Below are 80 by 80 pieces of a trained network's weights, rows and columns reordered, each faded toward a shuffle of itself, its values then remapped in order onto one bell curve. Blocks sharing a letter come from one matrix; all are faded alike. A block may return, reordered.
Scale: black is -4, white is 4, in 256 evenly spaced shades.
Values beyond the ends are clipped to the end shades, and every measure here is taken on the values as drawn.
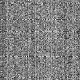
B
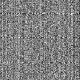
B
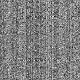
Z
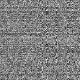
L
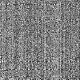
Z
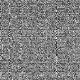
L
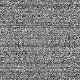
L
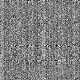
Z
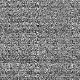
L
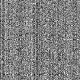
Z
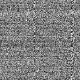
L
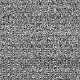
L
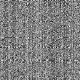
Z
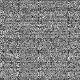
L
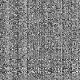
Z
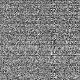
L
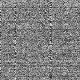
L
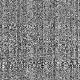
Z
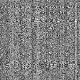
Z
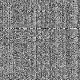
B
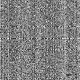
B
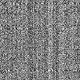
Z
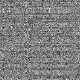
L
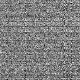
L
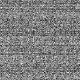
L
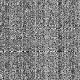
B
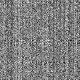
Z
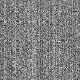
Z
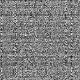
L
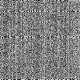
B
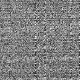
L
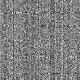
Z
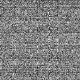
L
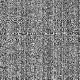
Z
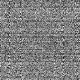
L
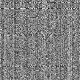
B
